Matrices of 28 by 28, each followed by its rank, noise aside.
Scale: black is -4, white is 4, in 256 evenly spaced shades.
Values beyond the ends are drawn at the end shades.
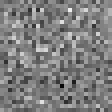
eight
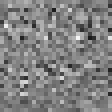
six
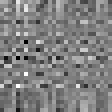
three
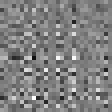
three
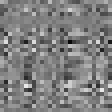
three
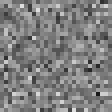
eight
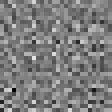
four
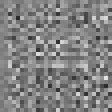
four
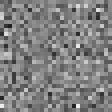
six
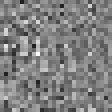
six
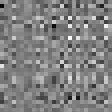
three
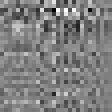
three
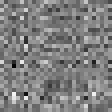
four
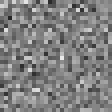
eight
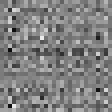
four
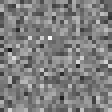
eight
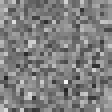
eight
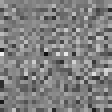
six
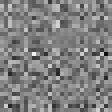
four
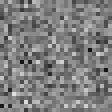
eight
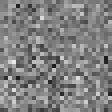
eight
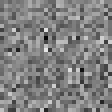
six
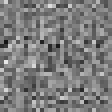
six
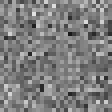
eight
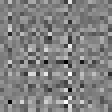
three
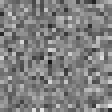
eight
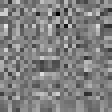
three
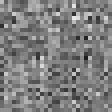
six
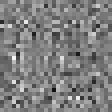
six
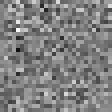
eight
